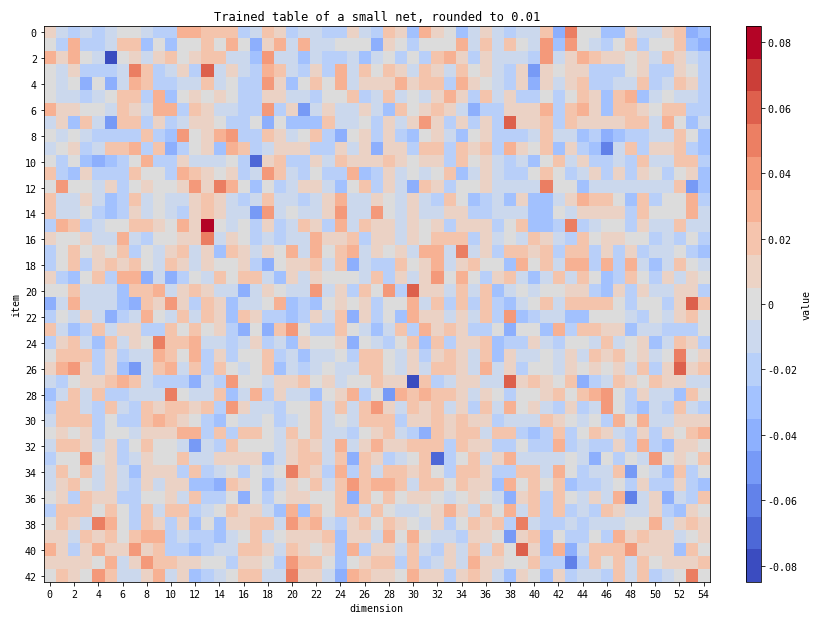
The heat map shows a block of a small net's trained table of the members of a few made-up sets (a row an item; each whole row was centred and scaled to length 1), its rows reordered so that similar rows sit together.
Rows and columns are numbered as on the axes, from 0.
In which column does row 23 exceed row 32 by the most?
12
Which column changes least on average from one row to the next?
23
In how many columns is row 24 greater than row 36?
25
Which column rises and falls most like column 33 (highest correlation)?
45
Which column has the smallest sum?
37
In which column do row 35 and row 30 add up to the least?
14
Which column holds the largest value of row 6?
18
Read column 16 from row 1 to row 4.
0 -0.01 -0.01 -0.02
